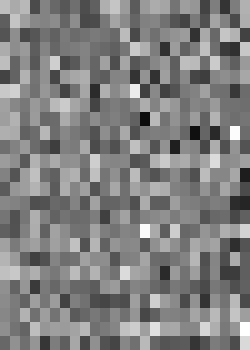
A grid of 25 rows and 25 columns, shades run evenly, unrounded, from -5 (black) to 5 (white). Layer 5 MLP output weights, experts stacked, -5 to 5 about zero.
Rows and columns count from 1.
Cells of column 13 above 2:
3
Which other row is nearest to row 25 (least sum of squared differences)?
2
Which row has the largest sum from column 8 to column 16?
24
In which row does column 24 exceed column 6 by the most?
10
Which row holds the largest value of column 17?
12
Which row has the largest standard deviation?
7
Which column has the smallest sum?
23
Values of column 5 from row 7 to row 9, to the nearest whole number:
1 0 -1
